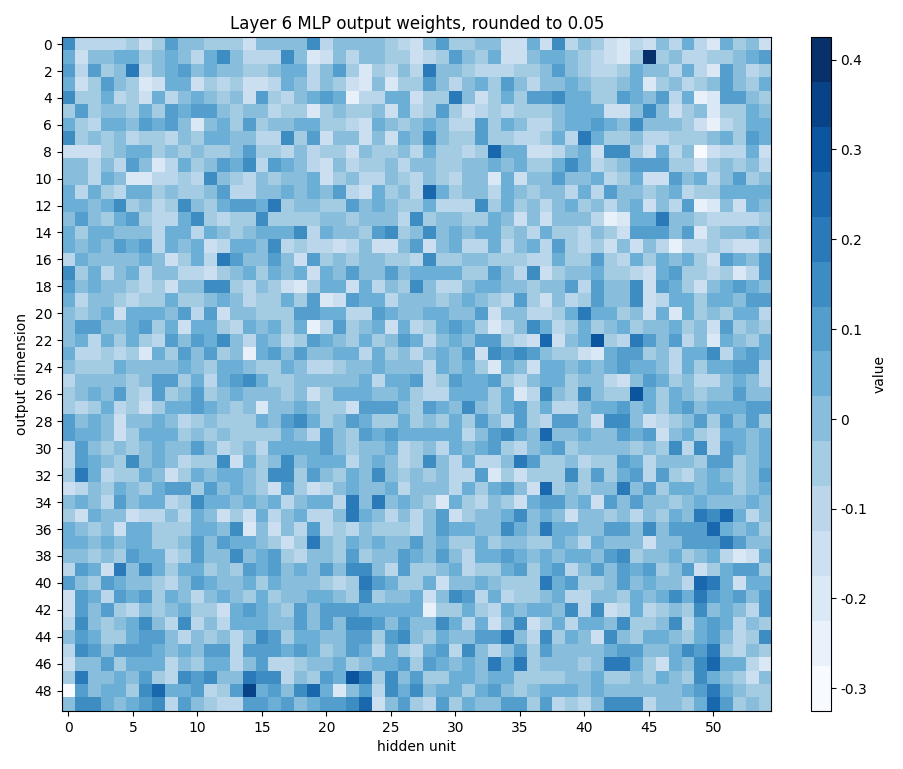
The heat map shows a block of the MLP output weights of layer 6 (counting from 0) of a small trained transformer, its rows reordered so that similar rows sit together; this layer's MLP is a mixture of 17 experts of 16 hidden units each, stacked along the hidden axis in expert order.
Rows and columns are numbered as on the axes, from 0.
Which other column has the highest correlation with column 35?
43
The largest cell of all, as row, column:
1, 45
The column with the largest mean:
44
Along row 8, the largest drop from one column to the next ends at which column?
49
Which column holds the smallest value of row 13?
42
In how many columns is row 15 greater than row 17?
19
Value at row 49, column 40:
-0.1
